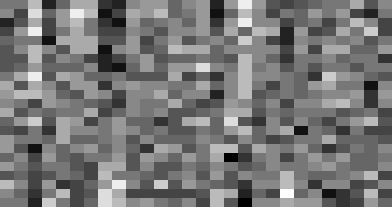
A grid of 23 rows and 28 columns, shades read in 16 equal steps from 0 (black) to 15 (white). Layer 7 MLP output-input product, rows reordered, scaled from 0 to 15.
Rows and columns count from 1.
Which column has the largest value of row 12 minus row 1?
4
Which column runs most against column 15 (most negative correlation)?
8
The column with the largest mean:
18
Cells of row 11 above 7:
17
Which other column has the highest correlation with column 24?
25
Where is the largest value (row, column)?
22, 21
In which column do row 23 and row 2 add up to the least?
26
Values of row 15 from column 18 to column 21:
11 6 8 10
